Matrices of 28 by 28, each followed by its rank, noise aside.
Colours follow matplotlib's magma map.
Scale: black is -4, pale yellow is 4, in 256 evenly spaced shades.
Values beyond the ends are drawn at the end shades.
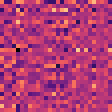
three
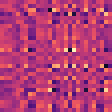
two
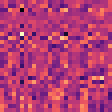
three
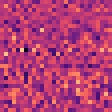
six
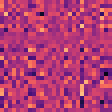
three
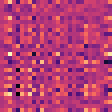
two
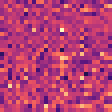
six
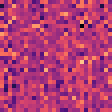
six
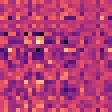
three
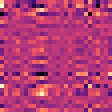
two
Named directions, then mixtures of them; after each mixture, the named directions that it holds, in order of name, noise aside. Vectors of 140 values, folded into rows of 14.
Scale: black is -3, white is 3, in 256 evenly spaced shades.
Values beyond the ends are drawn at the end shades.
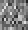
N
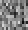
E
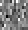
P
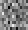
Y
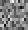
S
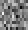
S, Y.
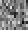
E.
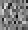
N, Y.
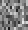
E.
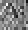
E, N, Y.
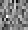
N, P.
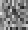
E, P, Y.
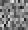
S.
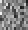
E, N, Y.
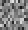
S.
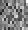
E, N.
